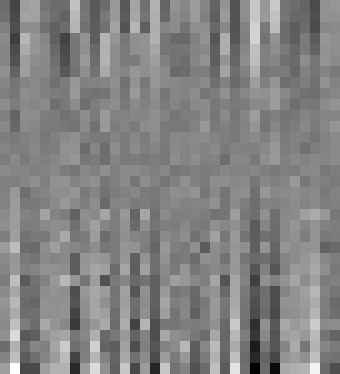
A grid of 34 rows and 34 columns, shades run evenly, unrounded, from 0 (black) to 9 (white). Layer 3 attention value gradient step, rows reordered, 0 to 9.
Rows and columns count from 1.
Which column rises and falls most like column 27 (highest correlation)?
20
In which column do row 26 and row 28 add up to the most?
2
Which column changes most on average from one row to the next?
11
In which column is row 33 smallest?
26
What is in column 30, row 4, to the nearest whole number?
3
